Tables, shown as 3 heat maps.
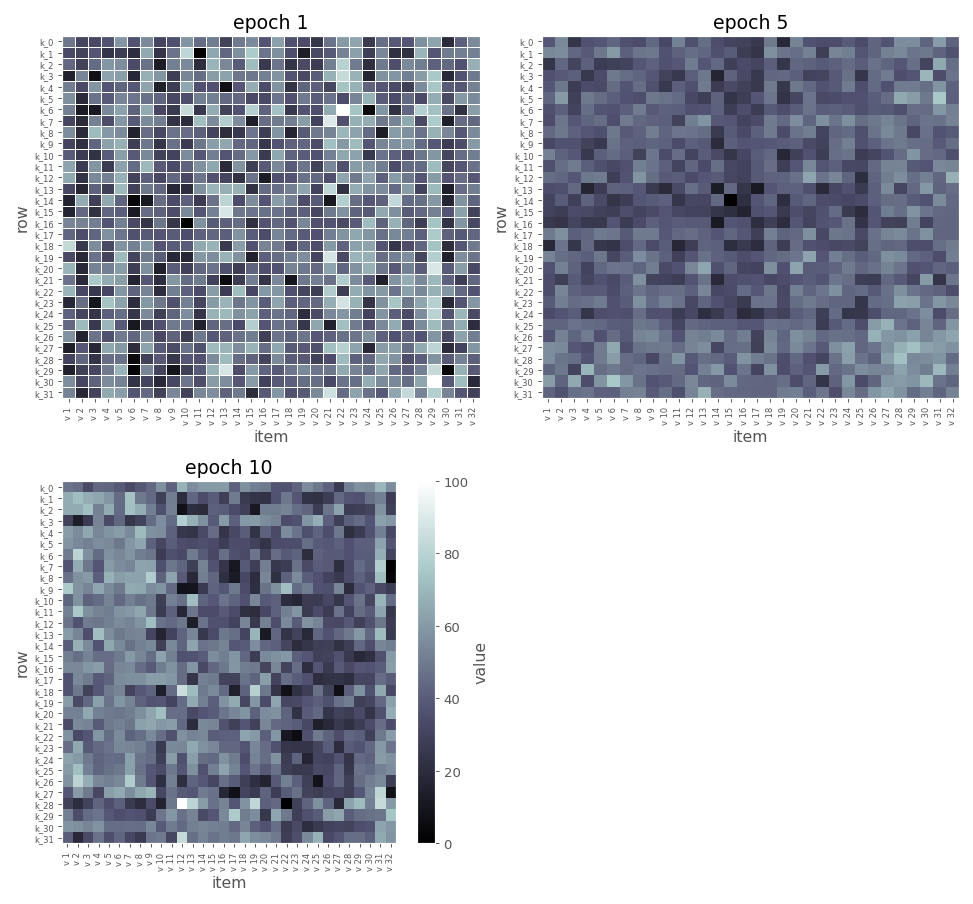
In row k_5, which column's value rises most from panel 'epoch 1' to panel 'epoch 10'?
v 2
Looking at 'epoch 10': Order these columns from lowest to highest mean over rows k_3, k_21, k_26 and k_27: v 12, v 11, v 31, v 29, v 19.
v 19, v 29, v 12, v 11, v 31
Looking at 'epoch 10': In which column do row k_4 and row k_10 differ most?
v 13
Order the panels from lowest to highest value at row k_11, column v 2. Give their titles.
epoch 1, epoch 5, epoch 10
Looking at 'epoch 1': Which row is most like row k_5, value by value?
k_26
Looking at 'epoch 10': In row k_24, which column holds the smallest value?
v 24
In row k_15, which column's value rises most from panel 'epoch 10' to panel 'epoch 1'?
v 13
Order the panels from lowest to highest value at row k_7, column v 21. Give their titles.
epoch 10, epoch 5, epoch 1
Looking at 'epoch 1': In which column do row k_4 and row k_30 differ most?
v 13
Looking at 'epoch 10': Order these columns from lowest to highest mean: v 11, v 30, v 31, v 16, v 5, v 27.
v 27, v 30, v 16, v 11, v 5, v 31
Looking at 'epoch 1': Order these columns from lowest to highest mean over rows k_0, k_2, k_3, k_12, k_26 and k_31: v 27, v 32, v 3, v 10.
v 3, v 10, v 32, v 27
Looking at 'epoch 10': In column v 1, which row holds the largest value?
k_9
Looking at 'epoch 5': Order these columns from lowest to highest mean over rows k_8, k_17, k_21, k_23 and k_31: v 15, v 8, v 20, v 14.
v 14, v 15, v 20, v 8
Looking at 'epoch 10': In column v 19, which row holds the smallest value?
k_2
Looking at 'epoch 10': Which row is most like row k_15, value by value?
k_20
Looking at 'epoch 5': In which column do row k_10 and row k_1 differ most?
v 19
